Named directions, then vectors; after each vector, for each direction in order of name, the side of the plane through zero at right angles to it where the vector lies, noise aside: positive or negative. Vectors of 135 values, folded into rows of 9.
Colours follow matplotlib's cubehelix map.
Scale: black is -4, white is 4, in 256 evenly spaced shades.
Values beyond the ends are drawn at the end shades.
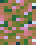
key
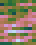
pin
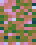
negative, negative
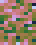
negative, negative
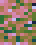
negative, negative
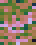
negative, positive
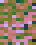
negative, positive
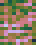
negative, positive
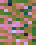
negative, positive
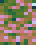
positive, positive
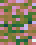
positive, negative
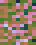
negative, positive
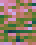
negative, negative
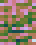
positive, negative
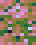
negative, negative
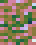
positive, negative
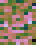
negative, positive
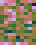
negative, negative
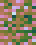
positive, negative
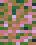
negative, positive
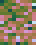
positive, positive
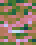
negative, positive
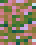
positive, negative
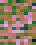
negative, positive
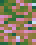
positive, positive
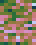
positive, positive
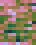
negative, negative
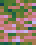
positive, positive
